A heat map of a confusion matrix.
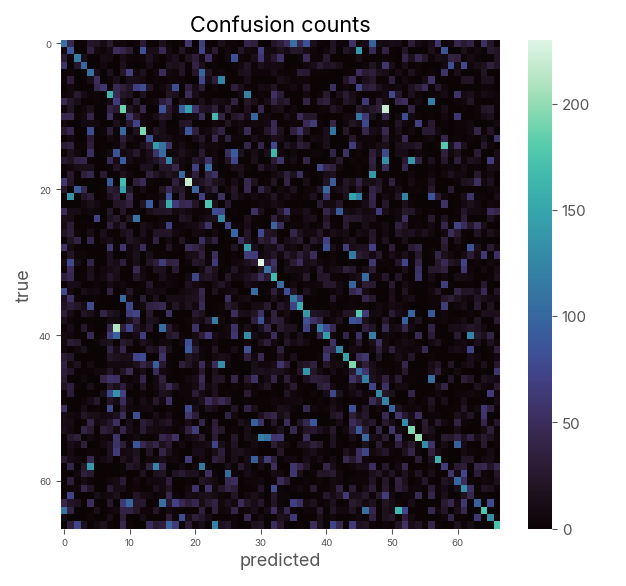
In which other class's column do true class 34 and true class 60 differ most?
29
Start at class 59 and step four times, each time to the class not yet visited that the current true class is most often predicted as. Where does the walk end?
56
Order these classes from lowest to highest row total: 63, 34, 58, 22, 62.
62, 34, 22, 58, 63
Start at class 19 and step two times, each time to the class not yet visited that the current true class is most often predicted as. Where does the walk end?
49
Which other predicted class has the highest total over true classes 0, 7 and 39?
8
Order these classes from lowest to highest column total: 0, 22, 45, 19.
22, 0, 19, 45
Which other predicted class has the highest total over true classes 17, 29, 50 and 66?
44
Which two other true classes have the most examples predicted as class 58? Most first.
14, 1
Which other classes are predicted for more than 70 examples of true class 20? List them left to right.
2, 9, 40
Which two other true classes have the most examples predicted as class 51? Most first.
64, 54
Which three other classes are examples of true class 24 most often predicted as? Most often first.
11, 5, 52
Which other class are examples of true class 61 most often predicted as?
32
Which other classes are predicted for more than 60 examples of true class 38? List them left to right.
23, 30, 37, 44, 45, 52
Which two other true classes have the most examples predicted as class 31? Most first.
54, 57
